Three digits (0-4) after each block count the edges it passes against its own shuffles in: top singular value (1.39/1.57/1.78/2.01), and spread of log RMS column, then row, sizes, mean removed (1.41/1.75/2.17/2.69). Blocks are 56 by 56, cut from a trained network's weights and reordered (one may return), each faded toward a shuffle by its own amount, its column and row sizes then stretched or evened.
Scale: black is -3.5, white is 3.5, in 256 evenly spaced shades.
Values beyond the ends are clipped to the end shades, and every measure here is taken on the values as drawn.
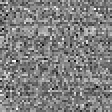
3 0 0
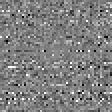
2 1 4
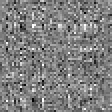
4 4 1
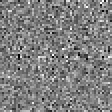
1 2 2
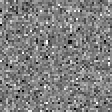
1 2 0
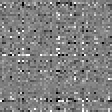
3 3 4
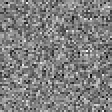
2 0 0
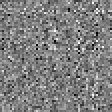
2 3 1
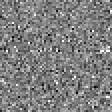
1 0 1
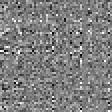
3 4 2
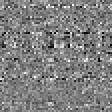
3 0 4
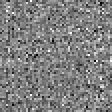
0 3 0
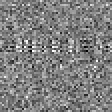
4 0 3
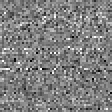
1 0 3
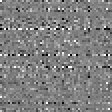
2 2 4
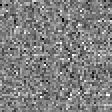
0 1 2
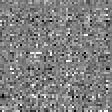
0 2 4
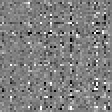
1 4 3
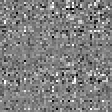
0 3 4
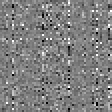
2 4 2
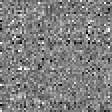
3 3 1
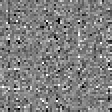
2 3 2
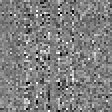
2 4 1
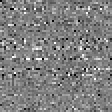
1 1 4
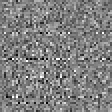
4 2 3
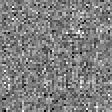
2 2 0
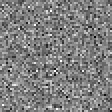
0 1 0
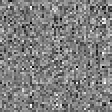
3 3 1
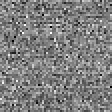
2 1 0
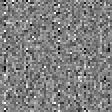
3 3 0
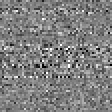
2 0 4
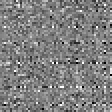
4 3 3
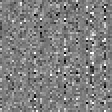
1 4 0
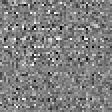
3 2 4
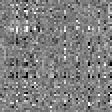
4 4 2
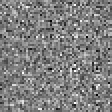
0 1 2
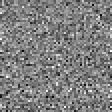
2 1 1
